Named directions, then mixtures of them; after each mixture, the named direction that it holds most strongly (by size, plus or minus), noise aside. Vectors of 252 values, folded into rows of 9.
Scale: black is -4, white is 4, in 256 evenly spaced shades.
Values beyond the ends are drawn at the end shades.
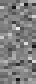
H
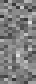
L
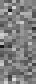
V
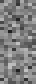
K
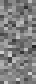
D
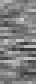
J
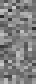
V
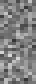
D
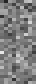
L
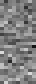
D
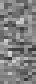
D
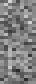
K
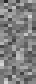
V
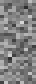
D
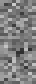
L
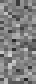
K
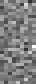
D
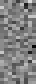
H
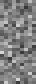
D
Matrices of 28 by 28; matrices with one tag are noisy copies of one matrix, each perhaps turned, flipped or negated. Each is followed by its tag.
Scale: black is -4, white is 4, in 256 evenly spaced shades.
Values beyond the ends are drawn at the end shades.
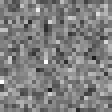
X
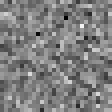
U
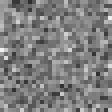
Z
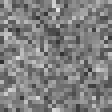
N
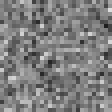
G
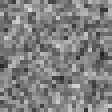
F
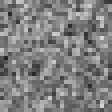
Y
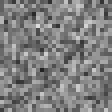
U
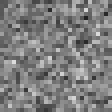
Y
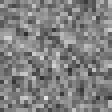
U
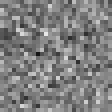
U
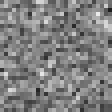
G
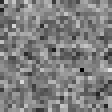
G
